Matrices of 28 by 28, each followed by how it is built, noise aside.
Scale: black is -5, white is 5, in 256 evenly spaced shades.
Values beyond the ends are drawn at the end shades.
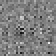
low rank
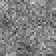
smooth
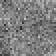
smooth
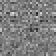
low rank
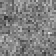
smooth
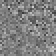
upper triangular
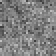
smooth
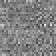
low rank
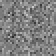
repeating rows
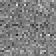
uneven rows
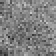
smooth
